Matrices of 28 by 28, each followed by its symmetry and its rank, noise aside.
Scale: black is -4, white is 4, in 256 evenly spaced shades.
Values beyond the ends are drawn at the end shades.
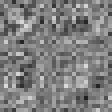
symmetric, rank three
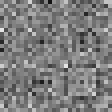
symmetric, rank four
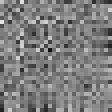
symmetric, rank four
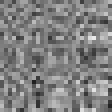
no symmetry, rank three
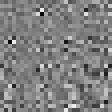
antisymmetric, rank four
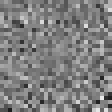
antisymmetric, rank four
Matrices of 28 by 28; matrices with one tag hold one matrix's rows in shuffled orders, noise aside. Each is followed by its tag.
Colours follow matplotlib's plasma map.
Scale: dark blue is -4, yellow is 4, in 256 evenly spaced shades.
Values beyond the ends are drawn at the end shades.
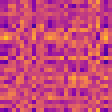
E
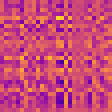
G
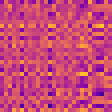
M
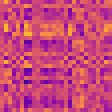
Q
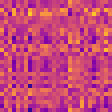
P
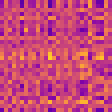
M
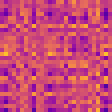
E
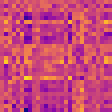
Q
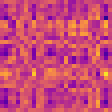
E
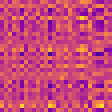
M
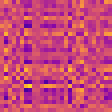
Q
